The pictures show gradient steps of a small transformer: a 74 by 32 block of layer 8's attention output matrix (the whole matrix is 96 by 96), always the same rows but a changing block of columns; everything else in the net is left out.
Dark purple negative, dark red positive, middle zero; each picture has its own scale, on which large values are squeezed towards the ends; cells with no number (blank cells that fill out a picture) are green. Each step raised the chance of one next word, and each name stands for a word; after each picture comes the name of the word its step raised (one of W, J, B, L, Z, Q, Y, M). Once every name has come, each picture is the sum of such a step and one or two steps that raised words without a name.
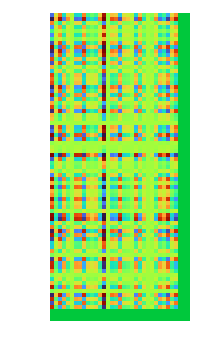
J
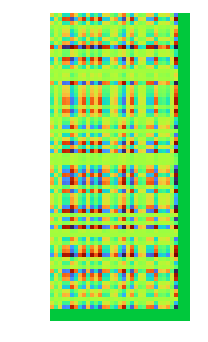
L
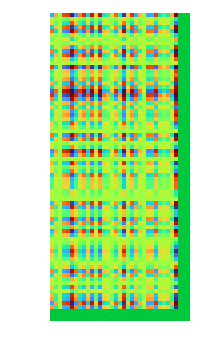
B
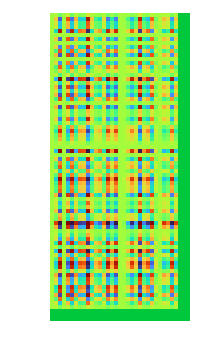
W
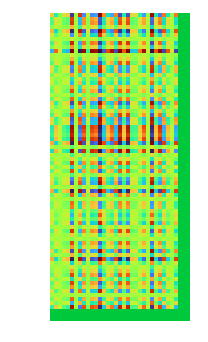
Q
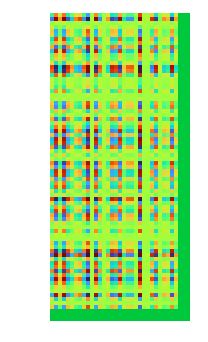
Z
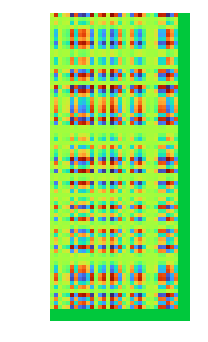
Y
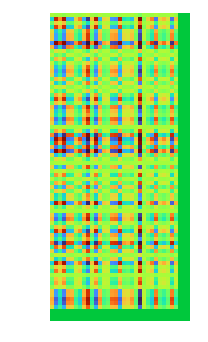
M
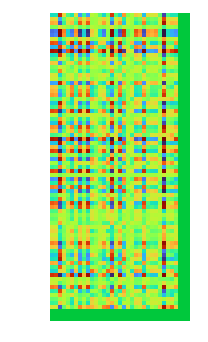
Q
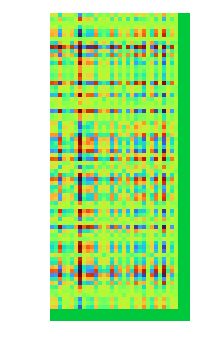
L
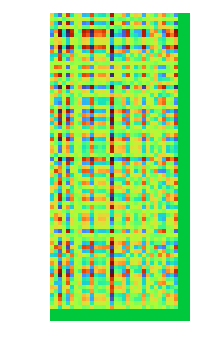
Y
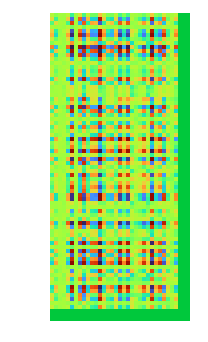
W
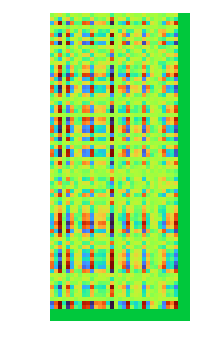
W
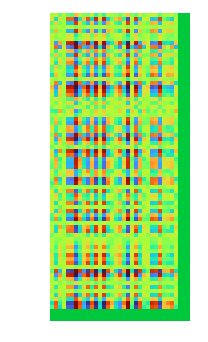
L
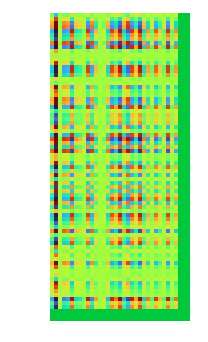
M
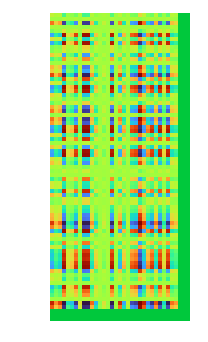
W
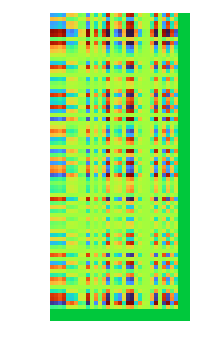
B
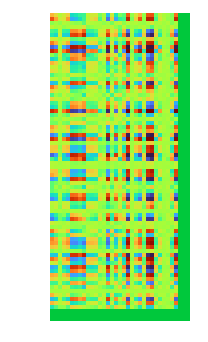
J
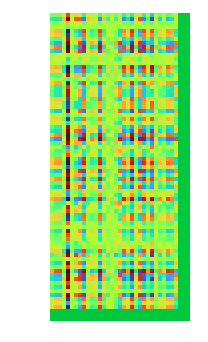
Z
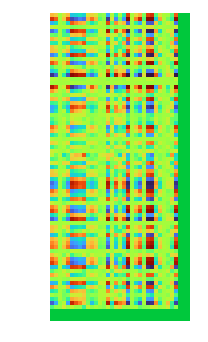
J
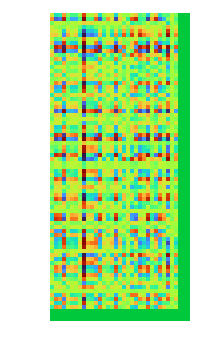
J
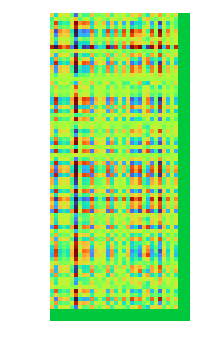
L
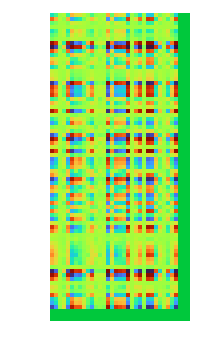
L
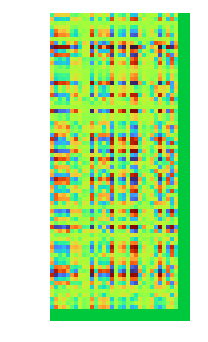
L
